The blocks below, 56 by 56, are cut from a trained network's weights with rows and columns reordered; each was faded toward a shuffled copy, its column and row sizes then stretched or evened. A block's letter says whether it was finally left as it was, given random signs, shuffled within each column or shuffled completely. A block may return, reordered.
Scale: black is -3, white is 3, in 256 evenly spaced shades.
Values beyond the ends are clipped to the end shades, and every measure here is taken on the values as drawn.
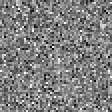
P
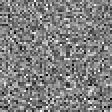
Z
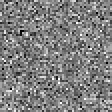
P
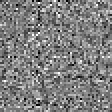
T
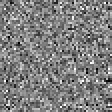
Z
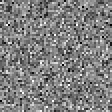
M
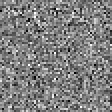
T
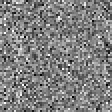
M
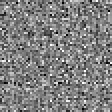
T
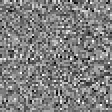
Z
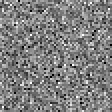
P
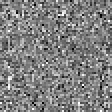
T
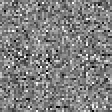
T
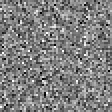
M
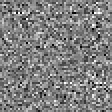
Z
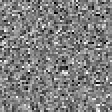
Z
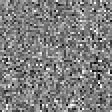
T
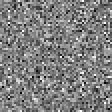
Z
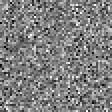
M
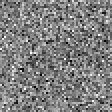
P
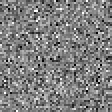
Z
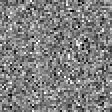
M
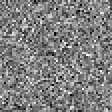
P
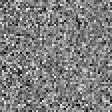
T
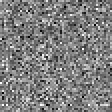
T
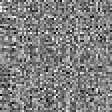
Z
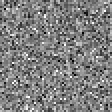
P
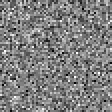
P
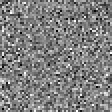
M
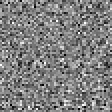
Z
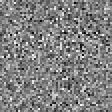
T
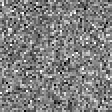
P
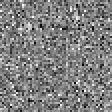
T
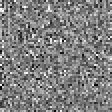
T
